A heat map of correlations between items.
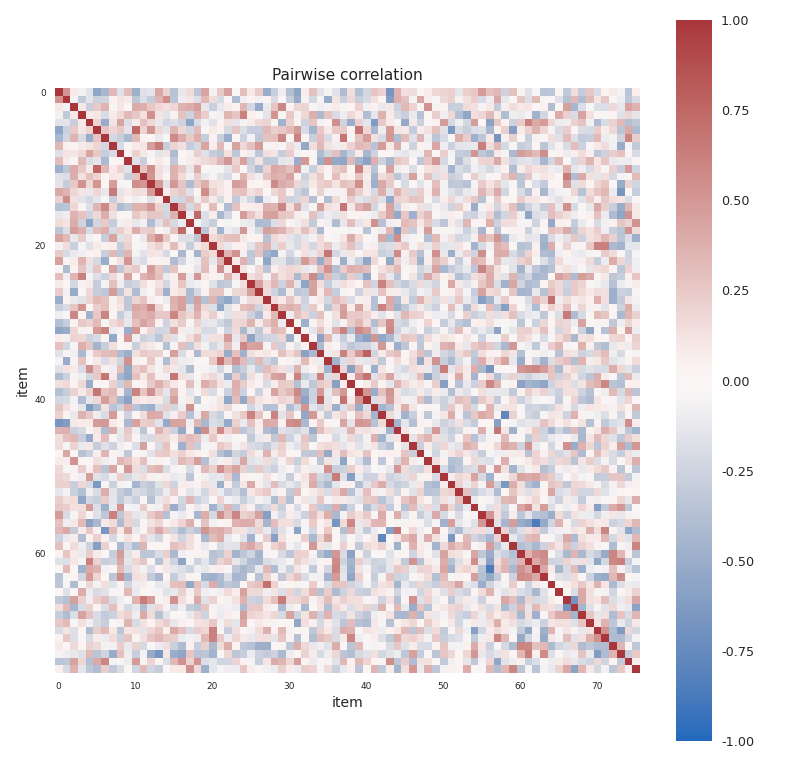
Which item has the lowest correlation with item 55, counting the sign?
27
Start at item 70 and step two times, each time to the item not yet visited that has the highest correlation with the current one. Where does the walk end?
71
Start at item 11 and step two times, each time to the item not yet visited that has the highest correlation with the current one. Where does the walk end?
29
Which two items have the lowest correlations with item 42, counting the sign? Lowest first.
58, 32
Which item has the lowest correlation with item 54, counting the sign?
70
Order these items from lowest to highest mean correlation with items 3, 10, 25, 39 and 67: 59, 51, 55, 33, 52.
59, 52, 51, 33, 55
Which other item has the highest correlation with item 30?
43
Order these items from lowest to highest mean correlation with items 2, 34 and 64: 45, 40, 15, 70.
45, 70, 40, 15
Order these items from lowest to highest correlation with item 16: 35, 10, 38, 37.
35, 38, 37, 10
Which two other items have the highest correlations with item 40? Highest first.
34, 37
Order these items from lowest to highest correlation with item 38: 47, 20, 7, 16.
16, 47, 7, 20
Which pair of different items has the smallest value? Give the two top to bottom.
56, 62
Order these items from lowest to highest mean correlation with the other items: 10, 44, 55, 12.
44, 55, 10, 12
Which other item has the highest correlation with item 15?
37
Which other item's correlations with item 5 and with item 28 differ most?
51
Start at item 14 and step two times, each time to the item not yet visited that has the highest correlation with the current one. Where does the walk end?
0
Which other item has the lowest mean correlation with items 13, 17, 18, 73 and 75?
67
